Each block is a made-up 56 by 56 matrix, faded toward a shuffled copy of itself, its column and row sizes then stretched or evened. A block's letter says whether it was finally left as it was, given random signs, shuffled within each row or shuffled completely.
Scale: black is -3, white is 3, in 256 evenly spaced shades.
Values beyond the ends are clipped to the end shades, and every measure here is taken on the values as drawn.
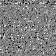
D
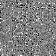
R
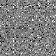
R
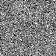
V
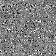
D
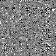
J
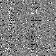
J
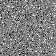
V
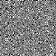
R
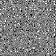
R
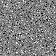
V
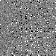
J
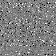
D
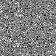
D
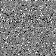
D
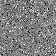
V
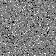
V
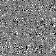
J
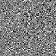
R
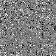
J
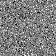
V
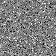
V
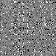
R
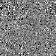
J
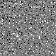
J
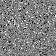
V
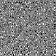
R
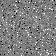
V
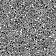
V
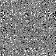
J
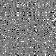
R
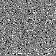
D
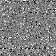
D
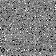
D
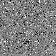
D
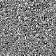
J
